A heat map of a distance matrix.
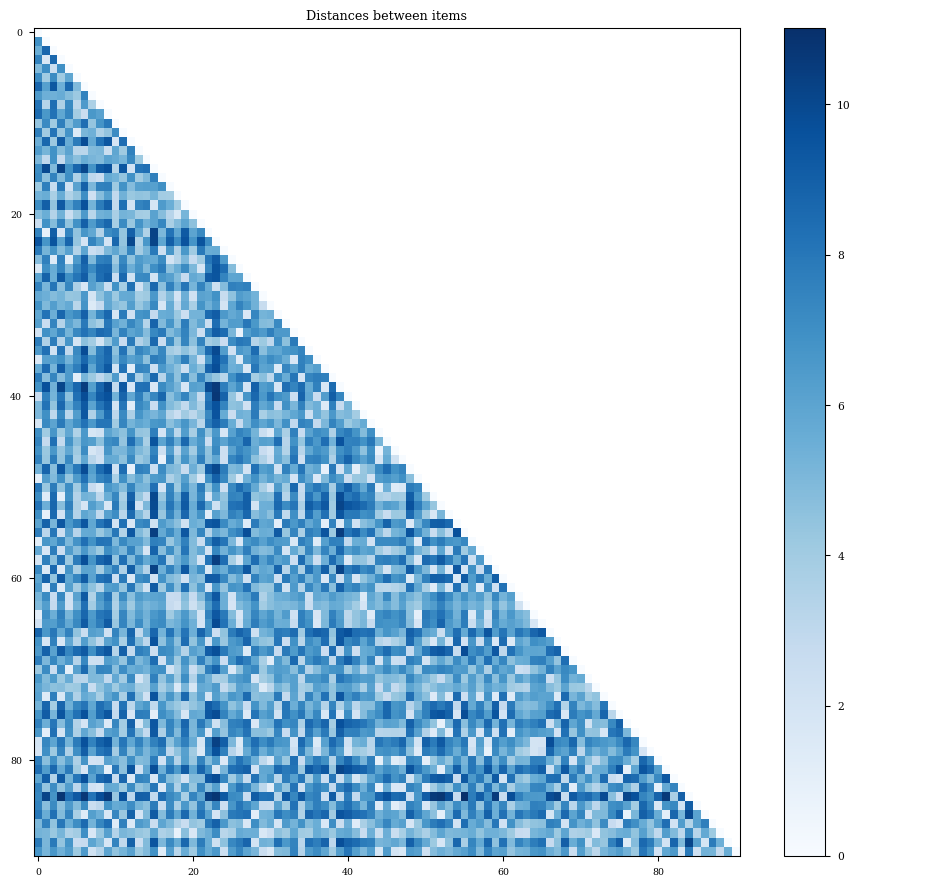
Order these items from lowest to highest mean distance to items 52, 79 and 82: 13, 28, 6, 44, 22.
13, 28, 44, 6, 22
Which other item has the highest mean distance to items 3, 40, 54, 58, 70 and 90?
23
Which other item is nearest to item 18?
88
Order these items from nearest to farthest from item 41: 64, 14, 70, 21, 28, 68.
68, 21, 64, 70, 14, 28
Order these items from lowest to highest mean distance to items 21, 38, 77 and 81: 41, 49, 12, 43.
49, 43, 41, 12
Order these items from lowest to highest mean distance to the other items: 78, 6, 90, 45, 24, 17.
90, 24, 17, 45, 78, 6
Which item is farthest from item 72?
84
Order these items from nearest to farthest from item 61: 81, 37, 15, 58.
81, 58, 37, 15
